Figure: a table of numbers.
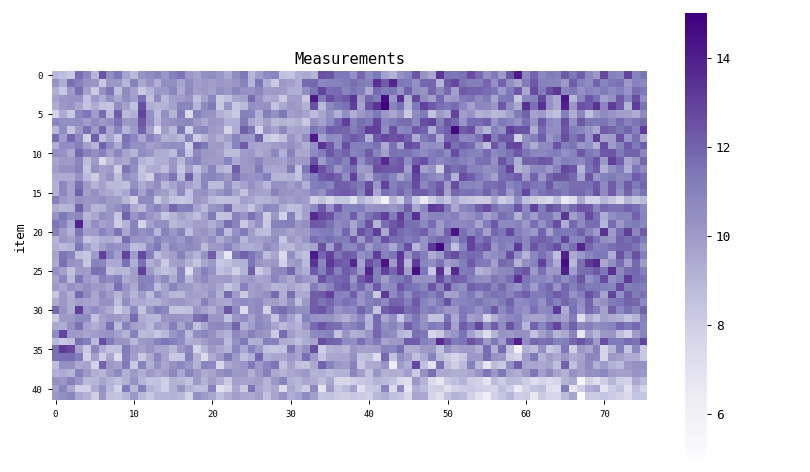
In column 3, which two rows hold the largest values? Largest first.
19, 30
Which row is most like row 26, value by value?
10
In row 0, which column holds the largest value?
59
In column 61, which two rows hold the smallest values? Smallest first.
41, 39
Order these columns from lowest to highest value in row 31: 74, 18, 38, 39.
74, 38, 39, 18
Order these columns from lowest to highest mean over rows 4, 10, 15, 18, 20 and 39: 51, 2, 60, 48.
2, 48, 60, 51
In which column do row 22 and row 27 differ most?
49
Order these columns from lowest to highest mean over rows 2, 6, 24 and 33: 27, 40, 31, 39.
31, 27, 39, 40
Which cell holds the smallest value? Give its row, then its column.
41, 67
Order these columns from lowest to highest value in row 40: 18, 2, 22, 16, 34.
34, 22, 18, 2, 16
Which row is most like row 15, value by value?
14
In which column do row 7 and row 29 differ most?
51
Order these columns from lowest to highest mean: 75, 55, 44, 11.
11, 55, 75, 44
